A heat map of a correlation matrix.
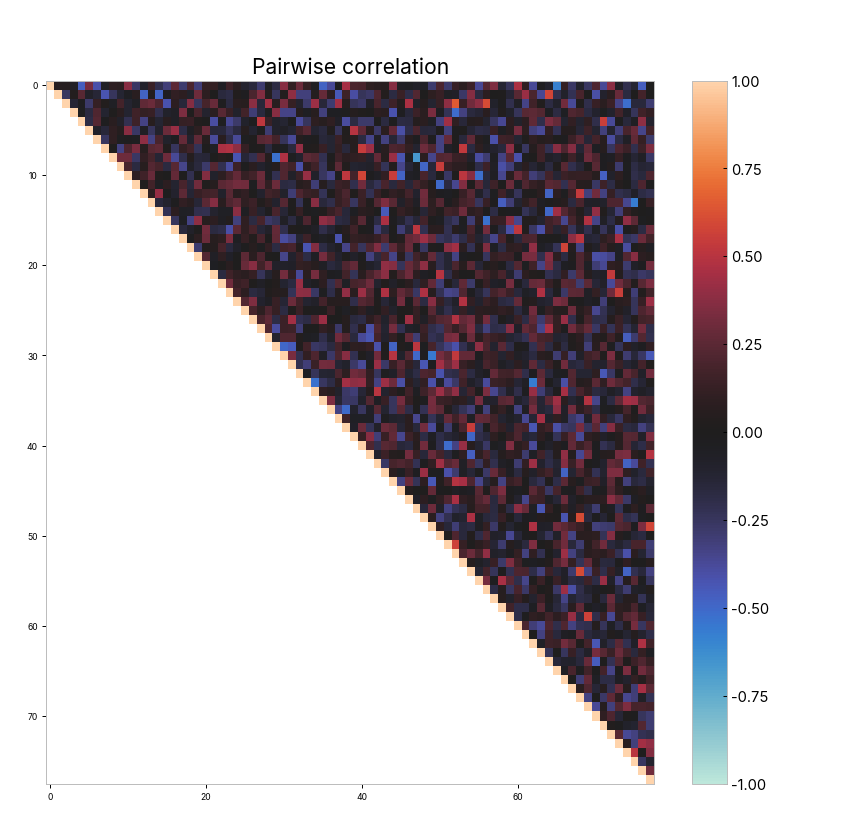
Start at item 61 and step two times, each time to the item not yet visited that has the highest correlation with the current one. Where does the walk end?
64
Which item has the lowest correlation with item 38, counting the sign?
36
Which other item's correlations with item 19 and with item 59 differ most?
7
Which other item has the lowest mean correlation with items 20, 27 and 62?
70
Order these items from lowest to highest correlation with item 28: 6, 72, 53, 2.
53, 72, 6, 2
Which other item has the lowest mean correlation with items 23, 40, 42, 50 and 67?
75
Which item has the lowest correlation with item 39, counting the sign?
54
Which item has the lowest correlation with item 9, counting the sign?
48
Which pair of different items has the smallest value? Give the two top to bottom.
8, 47
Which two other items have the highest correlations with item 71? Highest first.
4, 55
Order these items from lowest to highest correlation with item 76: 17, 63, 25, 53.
53, 63, 25, 17
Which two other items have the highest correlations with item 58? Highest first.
55, 45
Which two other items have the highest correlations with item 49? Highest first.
77, 62
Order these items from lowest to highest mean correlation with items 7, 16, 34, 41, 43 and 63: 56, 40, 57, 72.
57, 72, 56, 40
